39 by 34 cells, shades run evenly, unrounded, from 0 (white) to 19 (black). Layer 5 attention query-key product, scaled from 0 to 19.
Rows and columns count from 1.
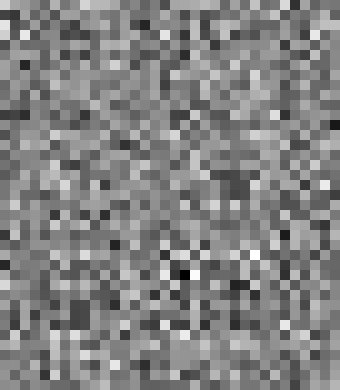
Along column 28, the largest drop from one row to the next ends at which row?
12
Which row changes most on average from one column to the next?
28
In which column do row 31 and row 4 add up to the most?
19
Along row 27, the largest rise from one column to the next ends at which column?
18
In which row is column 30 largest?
1
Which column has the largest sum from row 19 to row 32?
29
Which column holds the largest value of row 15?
13
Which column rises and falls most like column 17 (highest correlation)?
32
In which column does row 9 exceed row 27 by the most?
17
